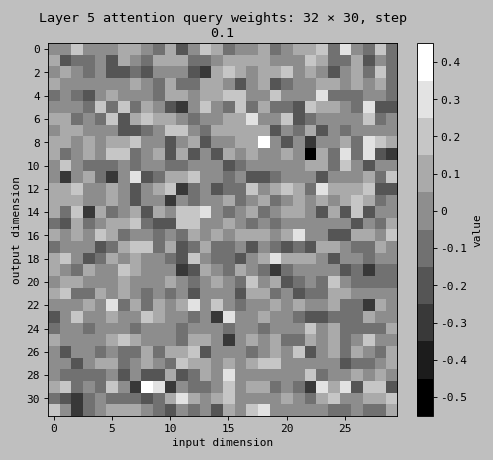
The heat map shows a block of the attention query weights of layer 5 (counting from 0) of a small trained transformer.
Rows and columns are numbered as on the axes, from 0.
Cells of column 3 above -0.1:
19
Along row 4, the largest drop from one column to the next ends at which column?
24
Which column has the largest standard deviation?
27
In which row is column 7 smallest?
29
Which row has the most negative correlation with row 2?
25
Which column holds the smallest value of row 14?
3
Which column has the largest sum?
18
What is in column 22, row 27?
0
